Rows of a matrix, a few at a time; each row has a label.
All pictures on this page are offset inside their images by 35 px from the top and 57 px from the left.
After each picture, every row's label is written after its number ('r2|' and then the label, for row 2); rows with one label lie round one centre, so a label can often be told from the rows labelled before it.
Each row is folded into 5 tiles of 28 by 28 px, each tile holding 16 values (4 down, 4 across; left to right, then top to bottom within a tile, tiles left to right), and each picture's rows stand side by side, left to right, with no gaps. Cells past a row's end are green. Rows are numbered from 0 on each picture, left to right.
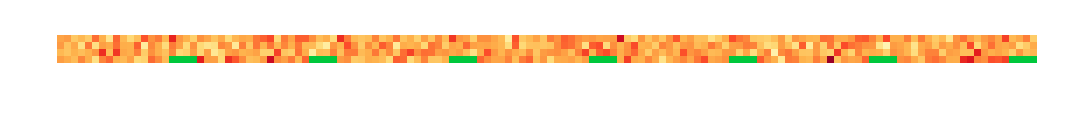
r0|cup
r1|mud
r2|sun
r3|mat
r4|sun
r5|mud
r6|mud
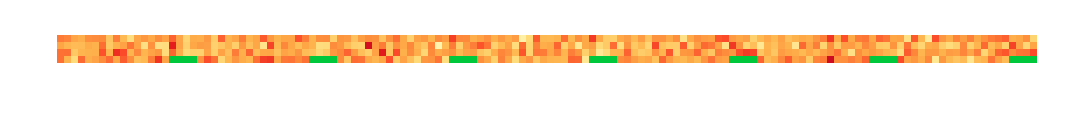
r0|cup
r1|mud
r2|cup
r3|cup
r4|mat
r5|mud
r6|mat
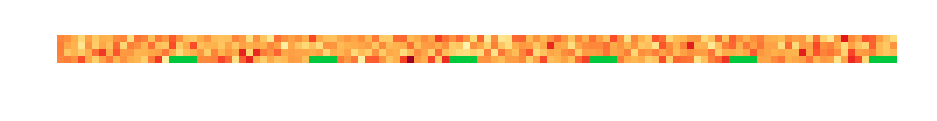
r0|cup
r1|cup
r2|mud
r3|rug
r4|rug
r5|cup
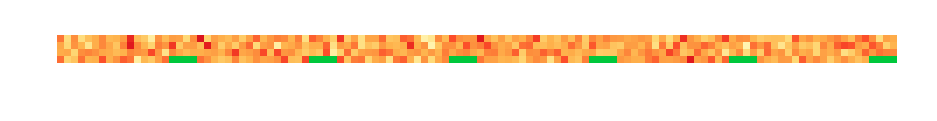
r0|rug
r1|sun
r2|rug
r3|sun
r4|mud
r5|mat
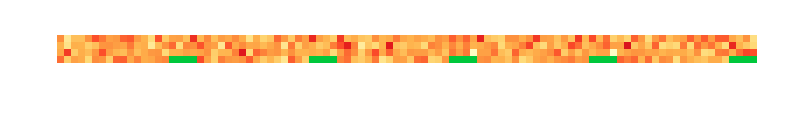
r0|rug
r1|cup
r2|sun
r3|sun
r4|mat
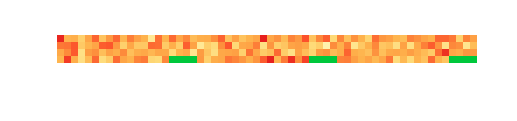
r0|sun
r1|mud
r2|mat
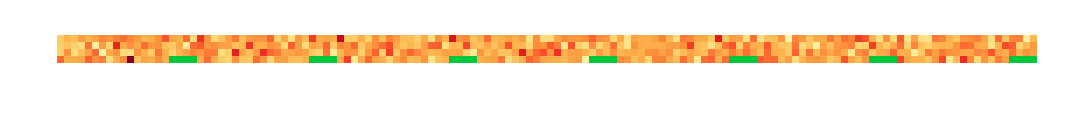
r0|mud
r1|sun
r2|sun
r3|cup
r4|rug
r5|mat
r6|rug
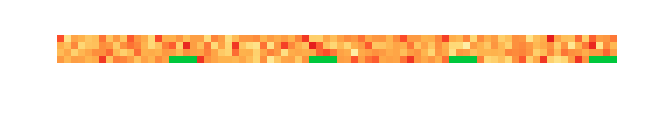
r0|rug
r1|mat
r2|mud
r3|rug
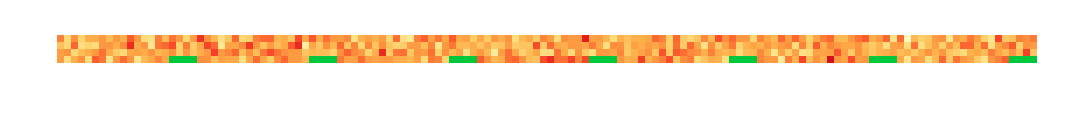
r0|rug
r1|sun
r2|cup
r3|mud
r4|cup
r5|mud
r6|rug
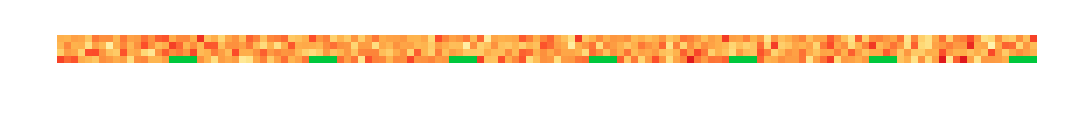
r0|mat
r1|sun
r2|mud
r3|rug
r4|mud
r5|rug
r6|rug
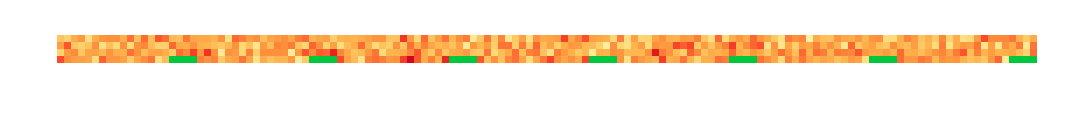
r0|mat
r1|mat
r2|mud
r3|mud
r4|rug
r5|cup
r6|cup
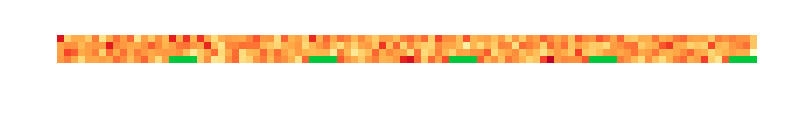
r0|sun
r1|sun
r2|mud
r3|mud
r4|sun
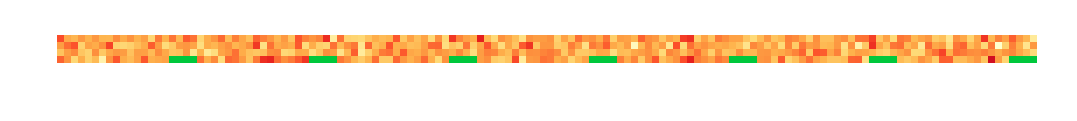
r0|sun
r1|mud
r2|sun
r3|sun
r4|mud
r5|cup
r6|cup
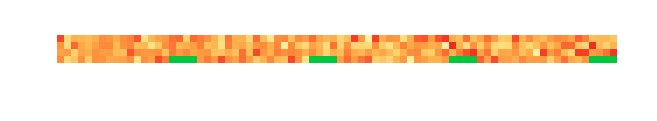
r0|rug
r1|cup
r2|mat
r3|mat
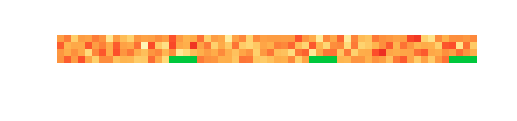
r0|cup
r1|mat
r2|rug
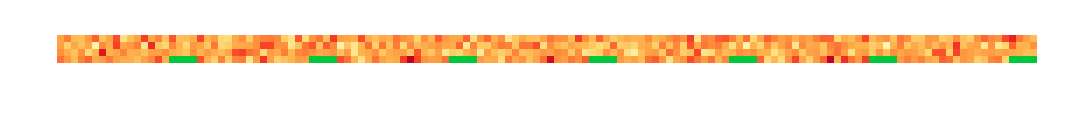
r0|cup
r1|rug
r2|mud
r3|mud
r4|mud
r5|mud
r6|cup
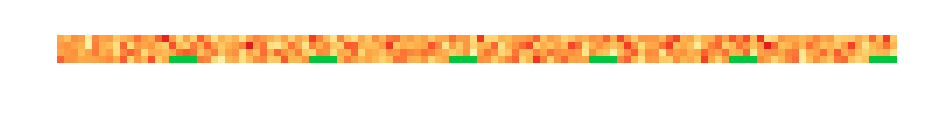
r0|mat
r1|sun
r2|sun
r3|sun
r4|sun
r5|sun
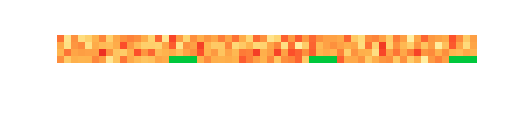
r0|rug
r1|cup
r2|cup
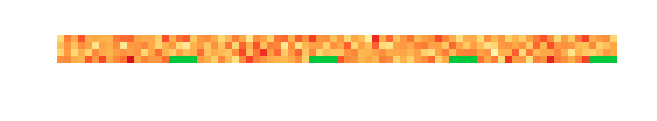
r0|mud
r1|cup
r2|mat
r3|mud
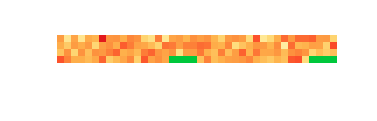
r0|rug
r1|cup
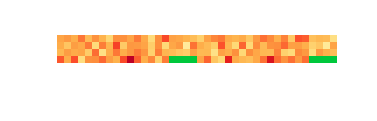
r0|mud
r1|mud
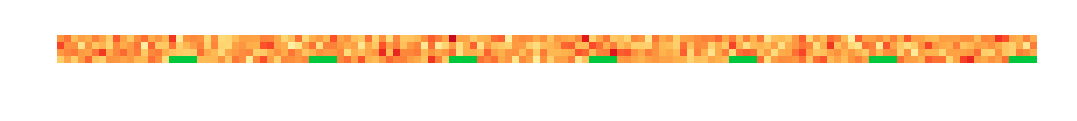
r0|cup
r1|rug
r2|cup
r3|mat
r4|mat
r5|rug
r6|mud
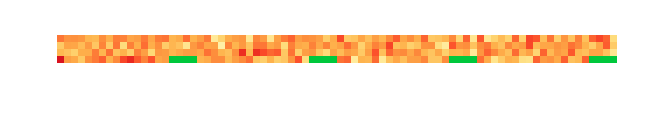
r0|mud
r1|cup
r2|sun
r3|sun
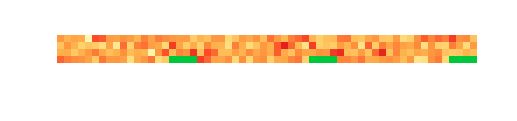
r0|mat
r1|mat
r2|cup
